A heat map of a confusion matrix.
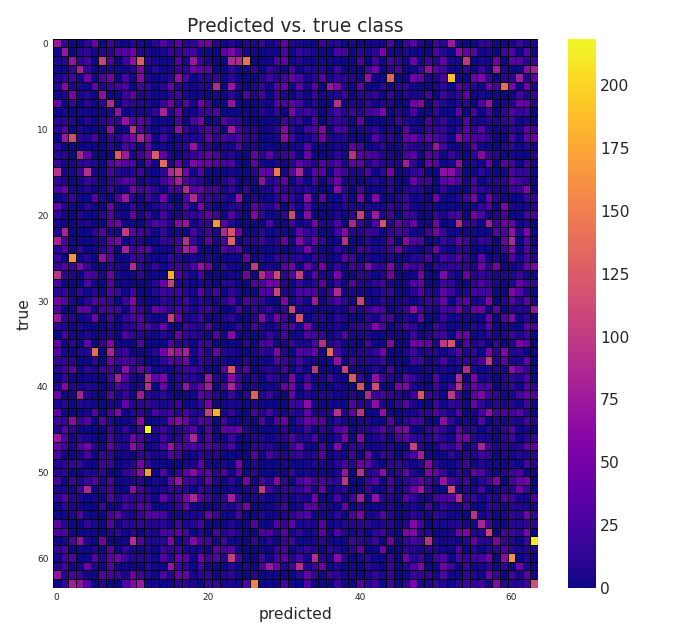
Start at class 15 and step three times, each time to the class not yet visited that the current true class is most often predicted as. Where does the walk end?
57
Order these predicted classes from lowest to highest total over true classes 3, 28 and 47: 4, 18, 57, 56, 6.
6, 57, 18, 4, 56
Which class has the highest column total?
23
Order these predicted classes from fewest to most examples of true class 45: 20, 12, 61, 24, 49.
61, 49, 20, 24, 12
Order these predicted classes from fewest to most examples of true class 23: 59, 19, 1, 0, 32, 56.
19, 56, 1, 59, 32, 0
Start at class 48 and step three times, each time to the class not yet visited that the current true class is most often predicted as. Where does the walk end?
10
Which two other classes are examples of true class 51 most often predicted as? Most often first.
38, 16
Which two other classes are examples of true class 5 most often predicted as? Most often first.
59, 21
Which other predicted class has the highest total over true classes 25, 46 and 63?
2
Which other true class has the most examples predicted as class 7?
36
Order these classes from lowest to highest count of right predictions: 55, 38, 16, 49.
49, 16, 55, 38
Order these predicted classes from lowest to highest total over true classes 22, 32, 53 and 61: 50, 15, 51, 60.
50, 51, 60, 15
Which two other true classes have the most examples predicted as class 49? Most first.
58, 3
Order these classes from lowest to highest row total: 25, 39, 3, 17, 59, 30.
59, 25, 17, 3, 30, 39
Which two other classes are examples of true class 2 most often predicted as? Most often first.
25, 11
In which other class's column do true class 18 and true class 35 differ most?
52
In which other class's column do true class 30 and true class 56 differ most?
40
